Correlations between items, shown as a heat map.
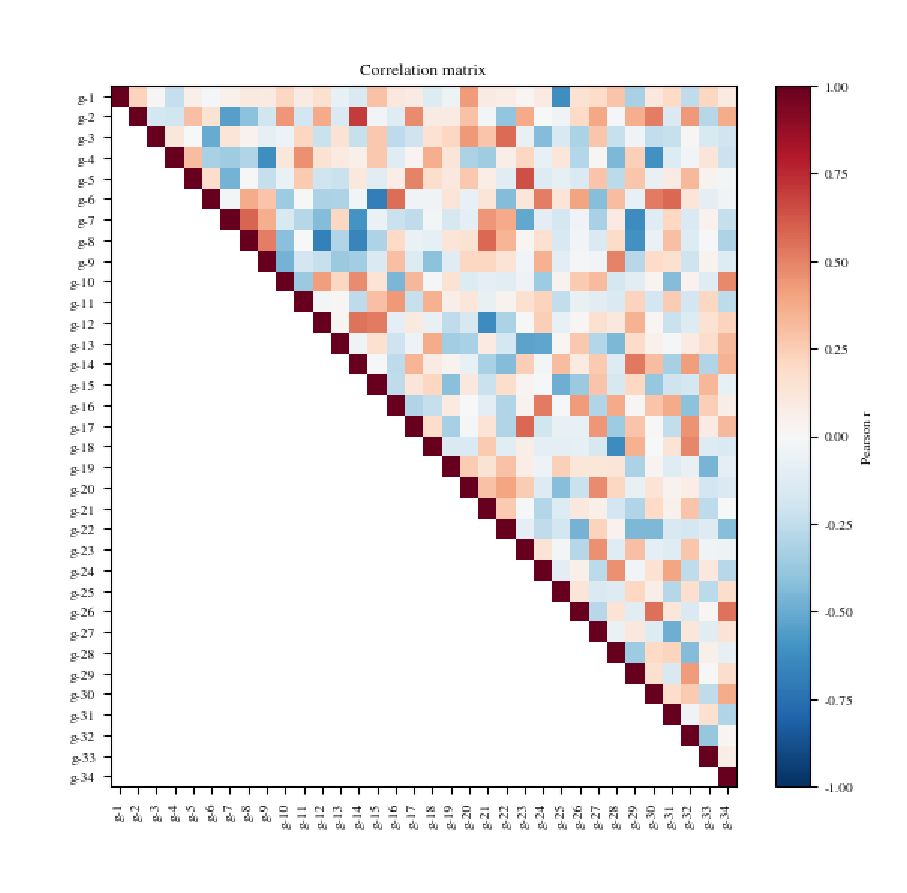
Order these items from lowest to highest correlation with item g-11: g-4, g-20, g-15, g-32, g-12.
g-32, g-12, g-20, g-15, g-4
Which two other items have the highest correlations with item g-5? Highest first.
g-23, g-17
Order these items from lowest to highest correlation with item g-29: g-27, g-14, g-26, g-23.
g-26, g-27, g-23, g-14
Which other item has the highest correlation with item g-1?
g-20
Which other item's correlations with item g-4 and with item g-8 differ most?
g-9
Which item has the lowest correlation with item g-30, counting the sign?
g-4
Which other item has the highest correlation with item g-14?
g-2
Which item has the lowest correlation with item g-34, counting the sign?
g-22
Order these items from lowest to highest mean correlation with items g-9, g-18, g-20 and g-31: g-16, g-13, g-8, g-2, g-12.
g-12, g-13, g-2, g-16, g-8
